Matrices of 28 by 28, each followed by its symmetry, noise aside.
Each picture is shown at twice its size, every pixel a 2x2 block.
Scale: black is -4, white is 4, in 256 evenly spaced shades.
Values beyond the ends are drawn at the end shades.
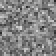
no symmetry.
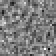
symmetric.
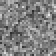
symmetric.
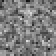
mirrored left to right.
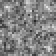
symmetric across the other diagonal.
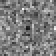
mirrored top to bottom.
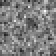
symmetric across the other diagonal.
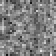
mirrored top to bottom.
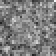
symmetric across the other diagonal.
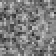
mirrored top to bottom.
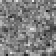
no symmetry.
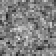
symmetric across the other diagonal.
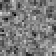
symmetric.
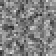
mirrored top to bottom.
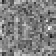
mirrored top to bottom.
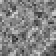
symmetric.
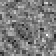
symmetric across the other diagonal.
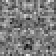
mirrored left to right.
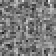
mirrored top to bottom.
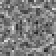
mirrored top to bottom.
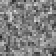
no symmetry.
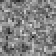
symmetric across the other diagonal.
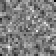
symmetric across the other diagonal.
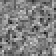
same after a half turn.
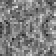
mirrored top to bottom.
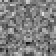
mirrored left to right.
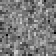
same after a half turn.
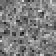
symmetric across the other diagonal.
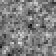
symmetric across the other diagonal.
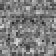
mirrored left to right.
